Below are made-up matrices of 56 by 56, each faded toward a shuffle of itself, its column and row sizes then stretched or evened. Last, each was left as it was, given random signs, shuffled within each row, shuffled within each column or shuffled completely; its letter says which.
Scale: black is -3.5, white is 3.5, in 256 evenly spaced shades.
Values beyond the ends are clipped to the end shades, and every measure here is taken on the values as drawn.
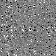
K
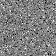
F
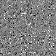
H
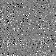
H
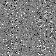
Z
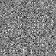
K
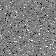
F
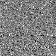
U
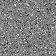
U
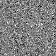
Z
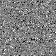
U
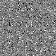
H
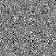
K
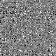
H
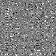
K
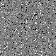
Z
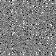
K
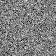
F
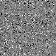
H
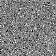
Z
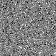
F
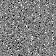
Z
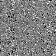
Z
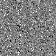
Z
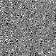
H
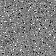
F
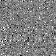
K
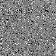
H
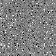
H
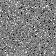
F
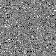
U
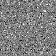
U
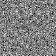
K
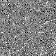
H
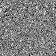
U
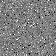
F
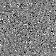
U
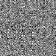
K
